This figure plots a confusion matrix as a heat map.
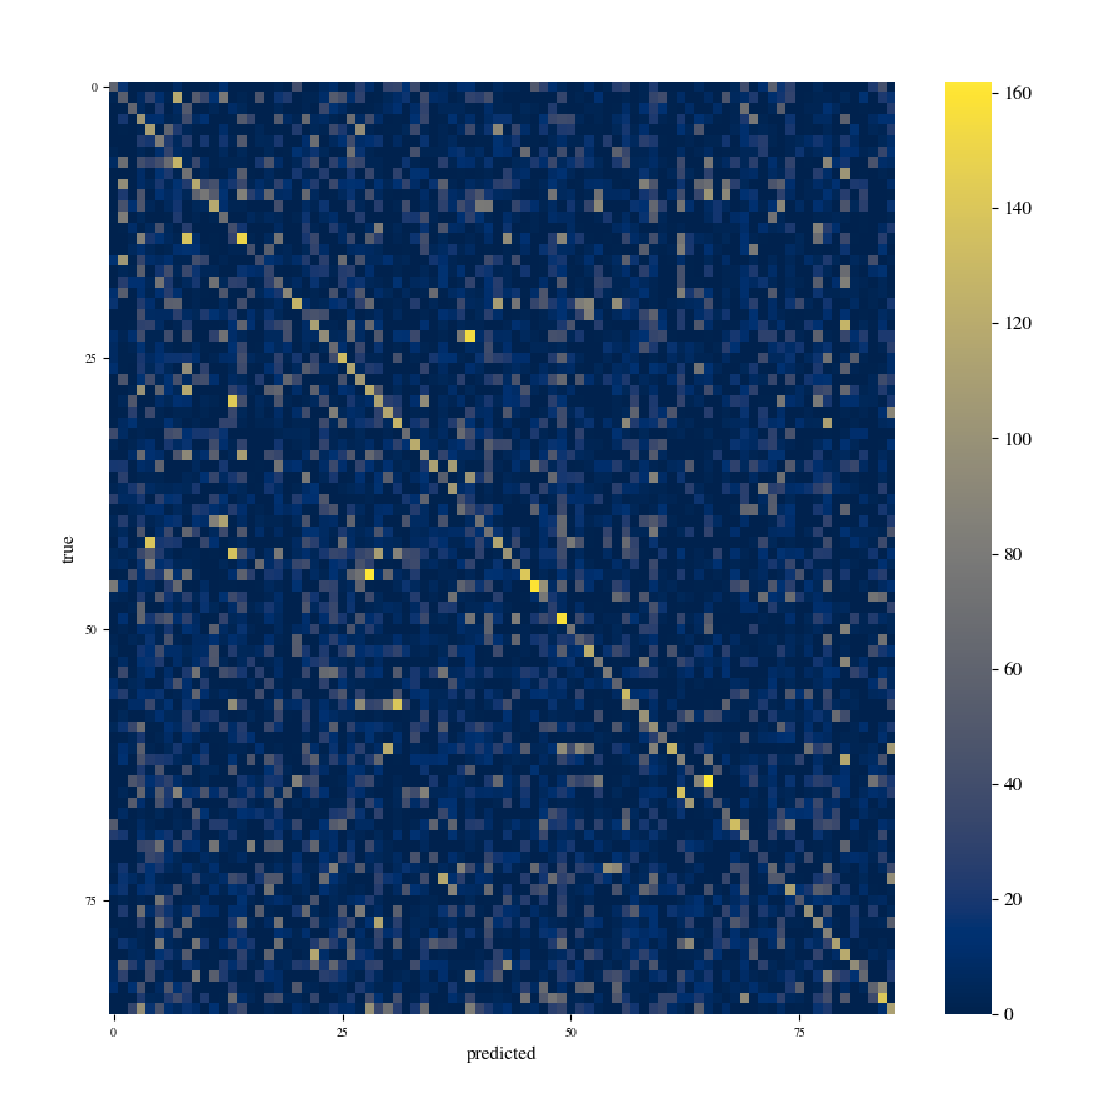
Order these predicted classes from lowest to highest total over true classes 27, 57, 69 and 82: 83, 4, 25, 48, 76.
83, 76, 48, 25, 4
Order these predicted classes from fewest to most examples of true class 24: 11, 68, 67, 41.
11, 68, 67, 41
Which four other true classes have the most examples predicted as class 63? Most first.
66, 79, 58, 35
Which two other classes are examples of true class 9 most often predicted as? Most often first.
1, 58
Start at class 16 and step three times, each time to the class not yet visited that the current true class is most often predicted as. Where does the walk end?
78
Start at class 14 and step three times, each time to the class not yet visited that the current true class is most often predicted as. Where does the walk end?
22
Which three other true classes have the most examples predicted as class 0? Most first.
46, 68, 32
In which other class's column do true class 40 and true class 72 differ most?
12
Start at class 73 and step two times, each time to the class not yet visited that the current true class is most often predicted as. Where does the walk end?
39
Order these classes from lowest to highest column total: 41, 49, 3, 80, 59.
41, 80, 59, 3, 49
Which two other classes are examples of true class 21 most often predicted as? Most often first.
52, 59
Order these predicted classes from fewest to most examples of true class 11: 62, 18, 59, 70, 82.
70, 82, 18, 59, 62
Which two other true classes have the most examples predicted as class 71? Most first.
37, 47
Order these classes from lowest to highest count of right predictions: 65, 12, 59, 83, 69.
65, 83, 12, 69, 59
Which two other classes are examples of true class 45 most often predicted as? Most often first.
28, 6
